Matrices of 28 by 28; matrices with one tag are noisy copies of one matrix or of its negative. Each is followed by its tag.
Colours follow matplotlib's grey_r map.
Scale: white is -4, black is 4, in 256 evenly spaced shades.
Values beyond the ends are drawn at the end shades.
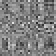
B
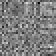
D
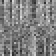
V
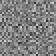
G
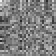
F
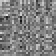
F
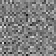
G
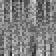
V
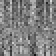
V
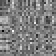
F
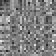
F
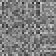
D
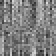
V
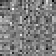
F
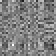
B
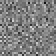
G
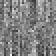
V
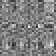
B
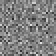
G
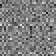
G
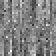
V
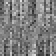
V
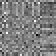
D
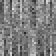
V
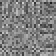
D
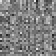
F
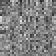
F
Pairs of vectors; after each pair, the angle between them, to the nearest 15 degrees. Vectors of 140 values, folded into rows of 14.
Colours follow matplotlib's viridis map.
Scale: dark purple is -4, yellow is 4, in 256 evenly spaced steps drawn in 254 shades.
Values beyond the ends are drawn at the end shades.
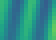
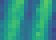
165 degrees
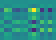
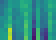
90 degrees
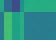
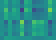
90 degrees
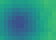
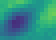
30 degrees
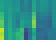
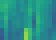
120 degrees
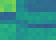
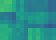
30 degrees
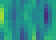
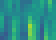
75 degrees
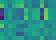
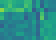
120 degrees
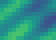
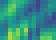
30 degrees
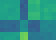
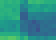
60 degrees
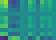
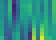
90 degrees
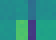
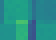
30 degrees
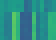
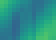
90 degrees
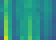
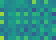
105 degrees
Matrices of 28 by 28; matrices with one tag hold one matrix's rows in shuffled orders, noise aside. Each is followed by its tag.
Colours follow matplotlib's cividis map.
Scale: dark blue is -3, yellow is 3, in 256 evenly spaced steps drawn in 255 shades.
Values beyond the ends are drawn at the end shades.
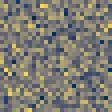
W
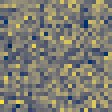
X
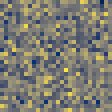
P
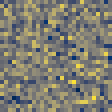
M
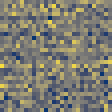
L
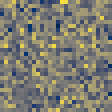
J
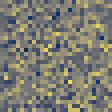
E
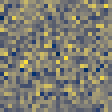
P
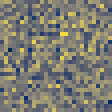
J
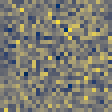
E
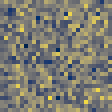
E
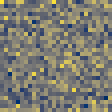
X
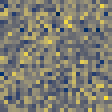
P
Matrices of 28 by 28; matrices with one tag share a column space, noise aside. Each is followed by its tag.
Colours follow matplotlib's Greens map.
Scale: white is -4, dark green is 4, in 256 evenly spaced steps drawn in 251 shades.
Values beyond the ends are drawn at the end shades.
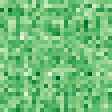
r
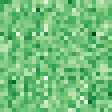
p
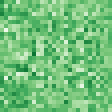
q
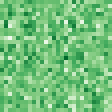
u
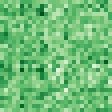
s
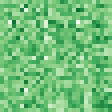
u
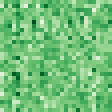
r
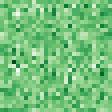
s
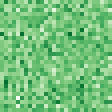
p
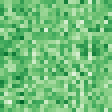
q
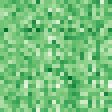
q
